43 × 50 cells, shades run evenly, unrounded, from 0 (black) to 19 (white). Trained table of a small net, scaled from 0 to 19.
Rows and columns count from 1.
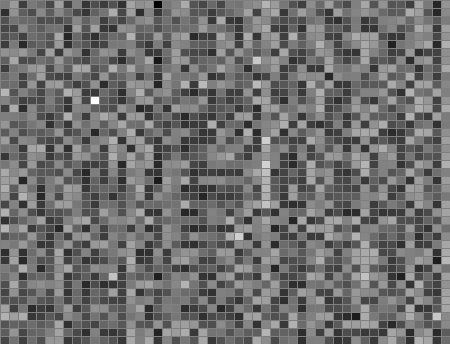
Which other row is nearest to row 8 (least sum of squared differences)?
1
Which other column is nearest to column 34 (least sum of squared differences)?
38
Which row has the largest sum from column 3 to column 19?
9
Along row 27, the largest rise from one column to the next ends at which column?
41
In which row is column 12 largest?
15
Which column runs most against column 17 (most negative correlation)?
46
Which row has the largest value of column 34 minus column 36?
16
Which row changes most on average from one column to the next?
19
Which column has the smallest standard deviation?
50
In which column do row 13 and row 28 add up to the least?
42
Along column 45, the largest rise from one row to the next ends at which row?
36
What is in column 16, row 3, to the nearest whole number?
10
